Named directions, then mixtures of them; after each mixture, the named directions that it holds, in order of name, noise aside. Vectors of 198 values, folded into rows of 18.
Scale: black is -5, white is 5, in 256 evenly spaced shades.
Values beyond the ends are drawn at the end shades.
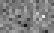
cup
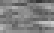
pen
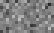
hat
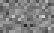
cup, hat.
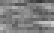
pen.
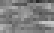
pen.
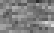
hat, pen.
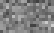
hat, pen.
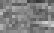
hat, pen.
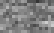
hat, pen.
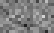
cup, hat.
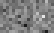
cup.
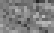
cup, pen.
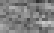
cup, pen.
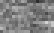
hat, pen.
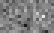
cup.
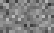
cup, hat.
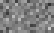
hat.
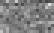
hat, pen.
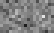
cup, hat.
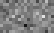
cup, hat.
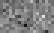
cup.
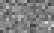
hat, pen.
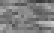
pen.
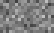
cup, hat.
